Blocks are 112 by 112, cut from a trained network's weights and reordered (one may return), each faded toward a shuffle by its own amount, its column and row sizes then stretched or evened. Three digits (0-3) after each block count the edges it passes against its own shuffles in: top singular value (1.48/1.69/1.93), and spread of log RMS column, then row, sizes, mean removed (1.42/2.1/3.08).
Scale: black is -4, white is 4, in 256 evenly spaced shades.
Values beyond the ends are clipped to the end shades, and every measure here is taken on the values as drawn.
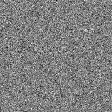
1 0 0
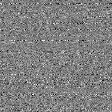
0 0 3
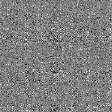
0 2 2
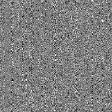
2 3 0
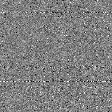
1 1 2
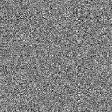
3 1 2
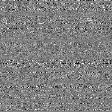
1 0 3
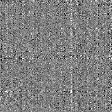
2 2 2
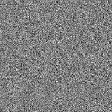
3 1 1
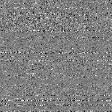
0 1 3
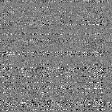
0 2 3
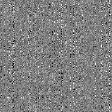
0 3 1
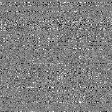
1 2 3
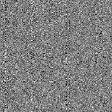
2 2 1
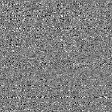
1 1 3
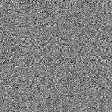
3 0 2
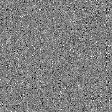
0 2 0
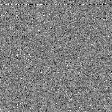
2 1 1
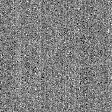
1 1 0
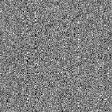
2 2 1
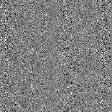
0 3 0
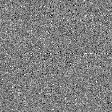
0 1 1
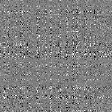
2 3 3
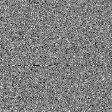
1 1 1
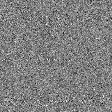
0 0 1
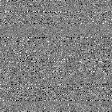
0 1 3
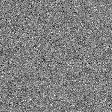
0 0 0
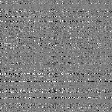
1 2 3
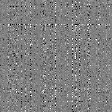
1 3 2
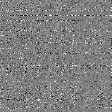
1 2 3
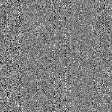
1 3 0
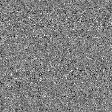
0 0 2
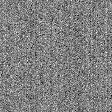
1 1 0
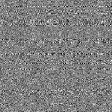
3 0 3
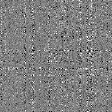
0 3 2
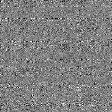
2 1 3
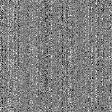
3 3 1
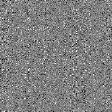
1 3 2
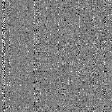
0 3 1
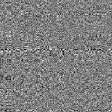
3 2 2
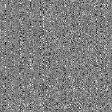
2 3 2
